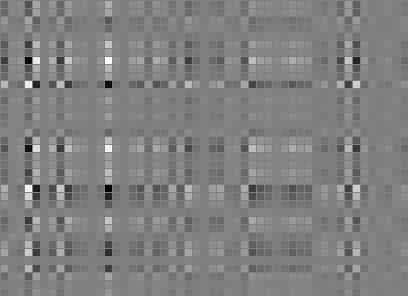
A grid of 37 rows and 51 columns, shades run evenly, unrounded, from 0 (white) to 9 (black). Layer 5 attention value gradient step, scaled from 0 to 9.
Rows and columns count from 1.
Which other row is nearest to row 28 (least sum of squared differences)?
22
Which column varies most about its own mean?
14
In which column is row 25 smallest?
4
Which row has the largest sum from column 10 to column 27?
24
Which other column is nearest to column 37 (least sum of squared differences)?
20
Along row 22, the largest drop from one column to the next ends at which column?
5
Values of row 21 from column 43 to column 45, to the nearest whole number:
5 4 5
